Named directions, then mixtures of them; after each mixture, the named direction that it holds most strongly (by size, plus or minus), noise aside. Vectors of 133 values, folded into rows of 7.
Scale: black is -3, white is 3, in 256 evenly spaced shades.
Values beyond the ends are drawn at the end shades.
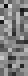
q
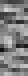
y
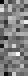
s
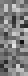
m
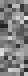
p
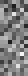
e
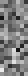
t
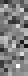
e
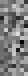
m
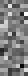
p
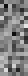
m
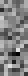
t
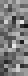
m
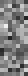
p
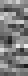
y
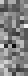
m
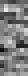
y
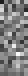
e
